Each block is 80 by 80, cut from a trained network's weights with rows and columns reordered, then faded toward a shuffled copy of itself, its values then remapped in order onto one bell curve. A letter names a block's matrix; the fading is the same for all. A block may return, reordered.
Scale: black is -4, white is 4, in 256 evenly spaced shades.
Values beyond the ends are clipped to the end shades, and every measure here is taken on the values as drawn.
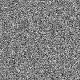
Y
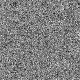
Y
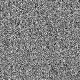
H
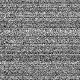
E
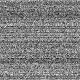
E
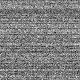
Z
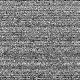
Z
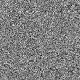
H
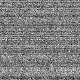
E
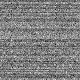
Z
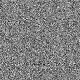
H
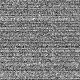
Z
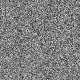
H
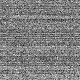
Z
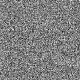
H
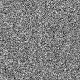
Y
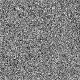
H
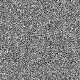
H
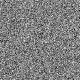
Y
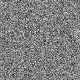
H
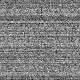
E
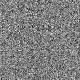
H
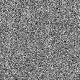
Y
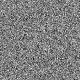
Y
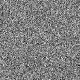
H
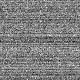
Z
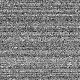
Z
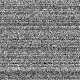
Z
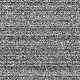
E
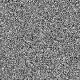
Y
